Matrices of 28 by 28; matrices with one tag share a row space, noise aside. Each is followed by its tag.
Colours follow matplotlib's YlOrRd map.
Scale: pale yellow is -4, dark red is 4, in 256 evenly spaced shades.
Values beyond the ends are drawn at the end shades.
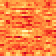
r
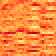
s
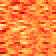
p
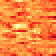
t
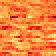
t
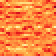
r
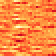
t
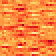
s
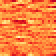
t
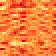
p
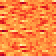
p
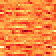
r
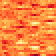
s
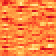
s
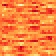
s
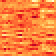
s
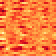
p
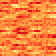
t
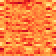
r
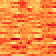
t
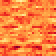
t
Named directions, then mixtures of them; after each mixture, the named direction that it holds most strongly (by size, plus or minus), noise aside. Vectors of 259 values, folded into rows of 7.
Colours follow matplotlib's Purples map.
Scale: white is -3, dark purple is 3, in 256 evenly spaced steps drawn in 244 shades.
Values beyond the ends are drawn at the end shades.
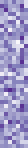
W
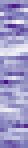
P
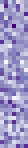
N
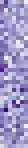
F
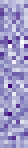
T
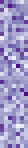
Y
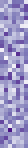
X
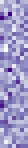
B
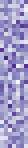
X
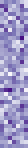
W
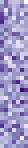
F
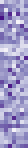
B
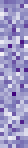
T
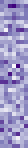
X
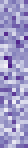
F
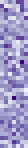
N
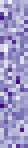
B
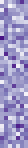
Y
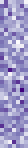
F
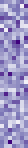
W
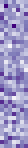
N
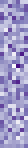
X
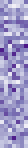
X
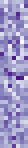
T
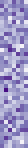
X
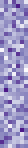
X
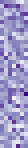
Y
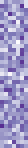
W
